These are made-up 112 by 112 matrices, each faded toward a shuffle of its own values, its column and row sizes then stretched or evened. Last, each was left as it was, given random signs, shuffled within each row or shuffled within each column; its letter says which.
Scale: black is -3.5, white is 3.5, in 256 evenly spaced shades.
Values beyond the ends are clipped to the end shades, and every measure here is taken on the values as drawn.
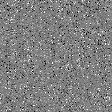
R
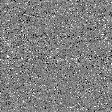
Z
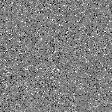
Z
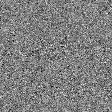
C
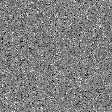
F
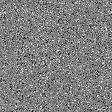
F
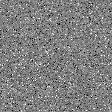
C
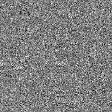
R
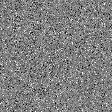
F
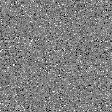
R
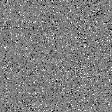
R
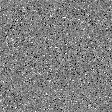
C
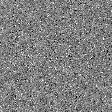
F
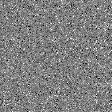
Z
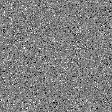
Z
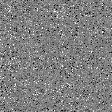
R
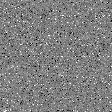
C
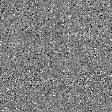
R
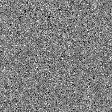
F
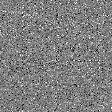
Z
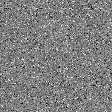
C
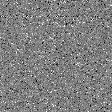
C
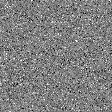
C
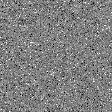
F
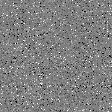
Z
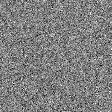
F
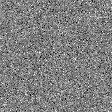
C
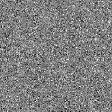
R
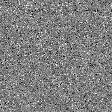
C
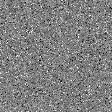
F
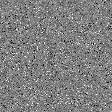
C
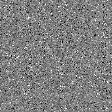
Z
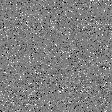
C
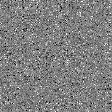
R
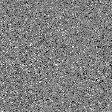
Z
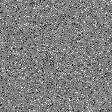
C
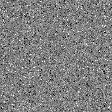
F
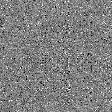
R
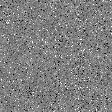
F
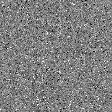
F
